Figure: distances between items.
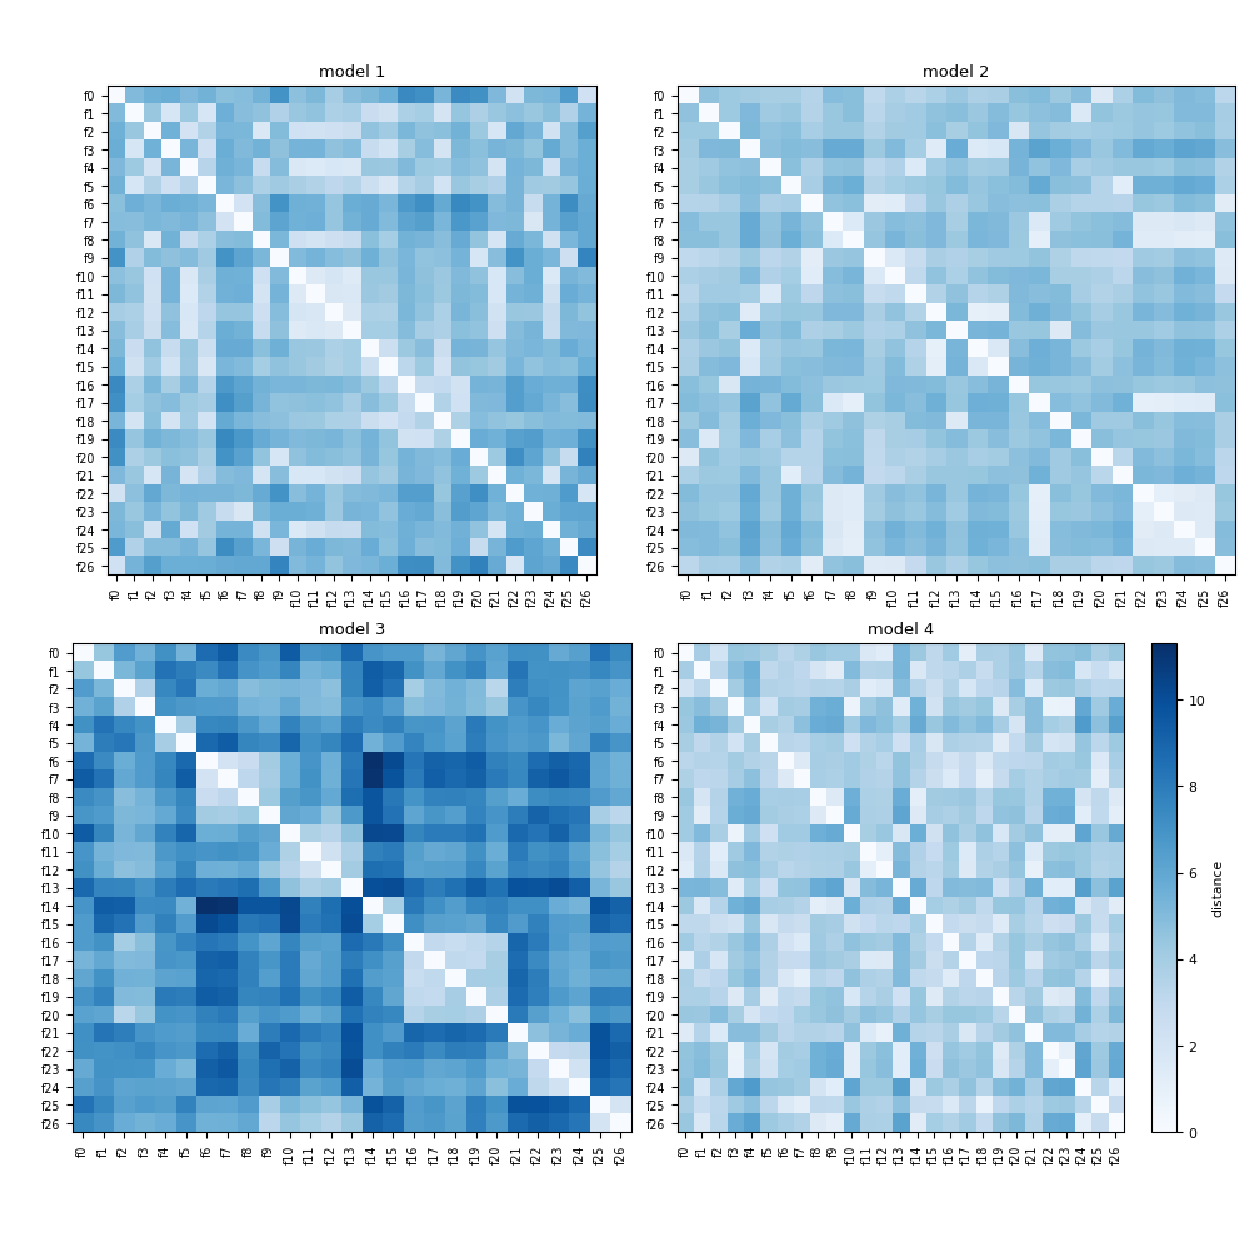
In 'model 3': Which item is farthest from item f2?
f14
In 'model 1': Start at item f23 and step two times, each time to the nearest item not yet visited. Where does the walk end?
f6
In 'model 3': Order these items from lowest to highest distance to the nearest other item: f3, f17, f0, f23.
f23, f17, f3, f0
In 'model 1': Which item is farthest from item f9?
f26
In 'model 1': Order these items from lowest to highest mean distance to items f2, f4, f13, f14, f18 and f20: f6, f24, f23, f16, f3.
f24, f3, f16, f23, f6
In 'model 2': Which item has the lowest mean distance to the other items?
f9
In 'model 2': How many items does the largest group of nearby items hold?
7
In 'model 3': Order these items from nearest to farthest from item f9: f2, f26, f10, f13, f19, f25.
f26, f25, f2, f10, f13, f19
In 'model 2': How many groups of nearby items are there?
9
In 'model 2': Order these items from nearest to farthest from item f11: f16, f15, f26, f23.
f26, f15, f23, f16
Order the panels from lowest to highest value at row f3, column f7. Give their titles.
model 4, model 1, model 2, model 3
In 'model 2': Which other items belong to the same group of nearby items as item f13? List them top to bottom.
f18
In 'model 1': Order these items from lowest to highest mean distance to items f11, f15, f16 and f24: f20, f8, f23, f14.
f8, f14, f20, f23
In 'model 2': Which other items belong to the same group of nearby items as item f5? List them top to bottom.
f21
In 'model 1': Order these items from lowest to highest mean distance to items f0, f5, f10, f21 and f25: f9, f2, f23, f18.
f2, f18, f9, f23
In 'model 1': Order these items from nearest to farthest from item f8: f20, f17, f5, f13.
f13, f5, f20, f17
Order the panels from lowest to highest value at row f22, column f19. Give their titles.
model 4, model 2, model 1, model 3
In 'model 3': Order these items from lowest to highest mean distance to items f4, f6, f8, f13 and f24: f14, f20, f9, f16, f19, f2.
f9, f2, f20, f16, f19, f14
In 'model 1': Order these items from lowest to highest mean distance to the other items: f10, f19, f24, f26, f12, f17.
f12, f10, f24, f17, f19, f26
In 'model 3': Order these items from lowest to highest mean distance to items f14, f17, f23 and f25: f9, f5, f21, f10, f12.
f5, f12, f9, f21, f10
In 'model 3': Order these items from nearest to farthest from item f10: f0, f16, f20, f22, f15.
f20, f16, f22, f0, f15
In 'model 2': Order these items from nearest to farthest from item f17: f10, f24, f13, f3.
f24, f13, f10, f3
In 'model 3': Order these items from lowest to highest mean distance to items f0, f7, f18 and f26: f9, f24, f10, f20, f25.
f9, f25, f20, f10, f24
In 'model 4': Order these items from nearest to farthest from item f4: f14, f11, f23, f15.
f23, f15, f11, f14
